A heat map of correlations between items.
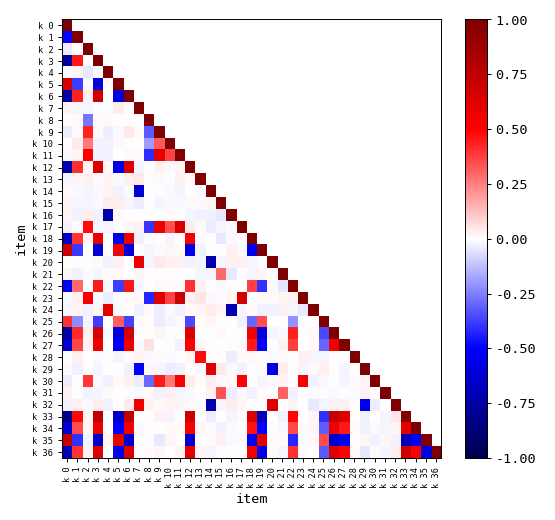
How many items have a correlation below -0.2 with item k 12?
5
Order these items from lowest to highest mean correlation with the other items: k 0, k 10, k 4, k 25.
k 0, k 25, k 4, k 10
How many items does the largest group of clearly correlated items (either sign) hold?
16
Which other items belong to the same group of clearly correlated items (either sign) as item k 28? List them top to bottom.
k 13
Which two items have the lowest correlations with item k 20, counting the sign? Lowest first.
k 14, k 29
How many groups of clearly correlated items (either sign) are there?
6
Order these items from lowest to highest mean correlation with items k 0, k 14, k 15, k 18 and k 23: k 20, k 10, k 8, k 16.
k 20, k 8, k 16, k 10
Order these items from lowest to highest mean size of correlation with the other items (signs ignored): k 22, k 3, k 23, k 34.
k 23, k 22, k 34, k 3
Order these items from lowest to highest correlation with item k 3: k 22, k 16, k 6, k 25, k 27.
k 25, k 16, k 22, k 27, k 6
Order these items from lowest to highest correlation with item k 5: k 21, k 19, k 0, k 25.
k 21, k 25, k 19, k 0
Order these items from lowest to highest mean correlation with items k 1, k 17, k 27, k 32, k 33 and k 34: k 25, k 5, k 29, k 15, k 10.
k 5, k 25, k 29, k 15, k 10
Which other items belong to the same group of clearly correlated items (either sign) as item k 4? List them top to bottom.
k 16, k 24
